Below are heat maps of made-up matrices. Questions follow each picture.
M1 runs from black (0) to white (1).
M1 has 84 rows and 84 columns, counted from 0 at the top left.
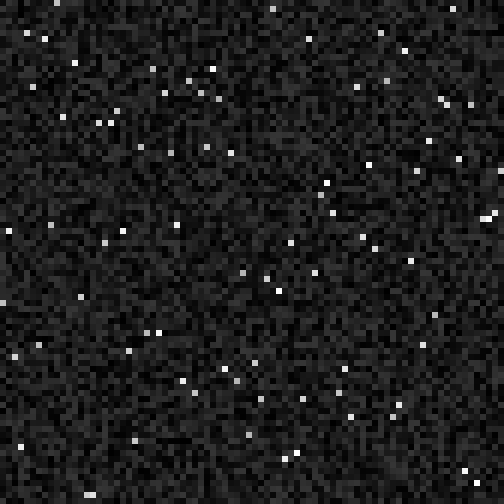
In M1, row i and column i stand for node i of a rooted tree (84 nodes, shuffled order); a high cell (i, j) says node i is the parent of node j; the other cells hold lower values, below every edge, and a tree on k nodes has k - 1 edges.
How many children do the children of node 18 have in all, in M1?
1
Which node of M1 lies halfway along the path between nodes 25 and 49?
1
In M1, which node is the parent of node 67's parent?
37
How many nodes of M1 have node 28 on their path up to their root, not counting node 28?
8
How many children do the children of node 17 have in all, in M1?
2
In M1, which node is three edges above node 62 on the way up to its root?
52
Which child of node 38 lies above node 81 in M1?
20
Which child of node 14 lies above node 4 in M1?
5
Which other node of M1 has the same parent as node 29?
8
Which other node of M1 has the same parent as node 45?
75
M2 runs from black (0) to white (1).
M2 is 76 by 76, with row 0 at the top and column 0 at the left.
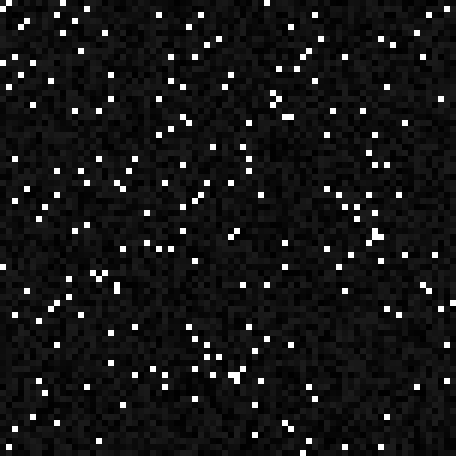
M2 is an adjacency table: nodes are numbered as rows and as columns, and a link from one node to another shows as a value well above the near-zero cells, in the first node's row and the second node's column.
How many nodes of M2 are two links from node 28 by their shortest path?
10
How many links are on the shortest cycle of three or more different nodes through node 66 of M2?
5
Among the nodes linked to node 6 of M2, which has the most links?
node 63
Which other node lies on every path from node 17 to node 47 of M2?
node 5
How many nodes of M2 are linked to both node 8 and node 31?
0
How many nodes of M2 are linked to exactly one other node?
12
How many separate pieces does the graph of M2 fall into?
4
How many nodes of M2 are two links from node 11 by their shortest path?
1
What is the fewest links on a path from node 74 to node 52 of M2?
4
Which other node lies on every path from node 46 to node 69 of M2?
node 16
